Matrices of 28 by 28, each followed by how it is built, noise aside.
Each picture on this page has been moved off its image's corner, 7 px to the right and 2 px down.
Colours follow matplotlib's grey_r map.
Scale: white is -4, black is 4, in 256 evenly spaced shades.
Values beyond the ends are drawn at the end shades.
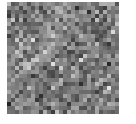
Hankel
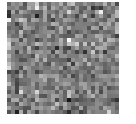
uneven columns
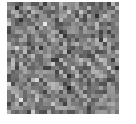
Toeplitz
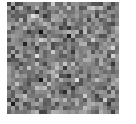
repeating rows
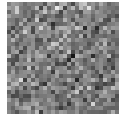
Hankel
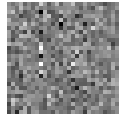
uneven columns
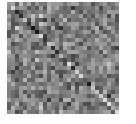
diagonal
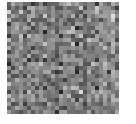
repeating rows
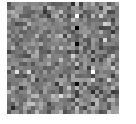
uneven columns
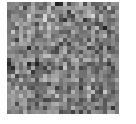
blocks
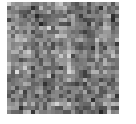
blocks
